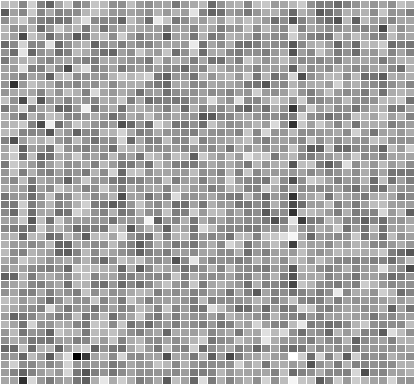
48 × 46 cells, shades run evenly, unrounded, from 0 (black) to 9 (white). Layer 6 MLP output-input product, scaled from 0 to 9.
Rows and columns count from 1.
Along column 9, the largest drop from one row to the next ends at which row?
45
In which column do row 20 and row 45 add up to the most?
33
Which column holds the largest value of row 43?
30
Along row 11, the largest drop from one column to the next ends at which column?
2
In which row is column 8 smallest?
9
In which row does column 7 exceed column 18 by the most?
28
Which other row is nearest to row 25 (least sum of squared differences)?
35
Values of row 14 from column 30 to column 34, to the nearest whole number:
4 6 5 2 5
